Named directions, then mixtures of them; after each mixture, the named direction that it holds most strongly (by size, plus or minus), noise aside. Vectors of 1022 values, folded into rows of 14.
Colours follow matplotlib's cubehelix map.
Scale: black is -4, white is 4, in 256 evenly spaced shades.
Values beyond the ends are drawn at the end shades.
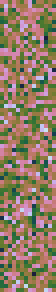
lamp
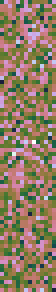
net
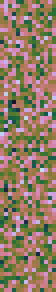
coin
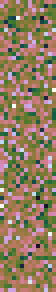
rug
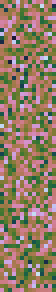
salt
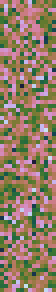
lamp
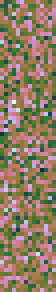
coin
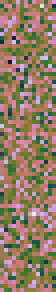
salt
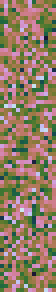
lamp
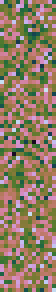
net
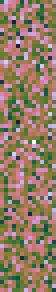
net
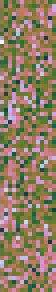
coin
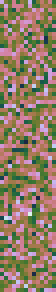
lamp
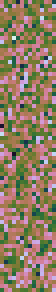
salt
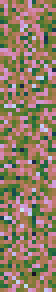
lamp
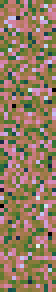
rug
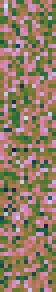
coin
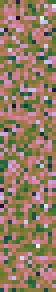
rug
